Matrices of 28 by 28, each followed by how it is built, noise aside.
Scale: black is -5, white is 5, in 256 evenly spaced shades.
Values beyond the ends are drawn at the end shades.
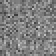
blocks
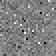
sparse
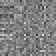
low rank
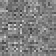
low rank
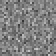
repeating columns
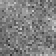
smooth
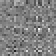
low rank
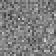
noise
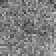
smooth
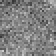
smooth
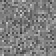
noise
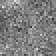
smooth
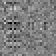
low rank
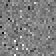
sparse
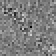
banded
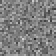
noise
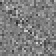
banded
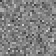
noise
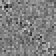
banded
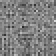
blocks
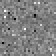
sparse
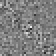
banded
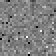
sparse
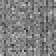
blocks
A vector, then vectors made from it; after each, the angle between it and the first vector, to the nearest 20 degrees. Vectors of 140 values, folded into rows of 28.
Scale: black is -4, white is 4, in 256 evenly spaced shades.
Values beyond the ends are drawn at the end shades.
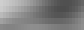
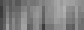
140 degrees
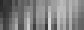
140 degrees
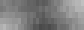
100 degrees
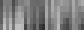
100 degrees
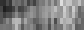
140 degrees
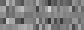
80 degrees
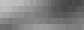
20 degrees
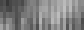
140 degrees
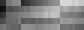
140 degrees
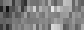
120 degrees
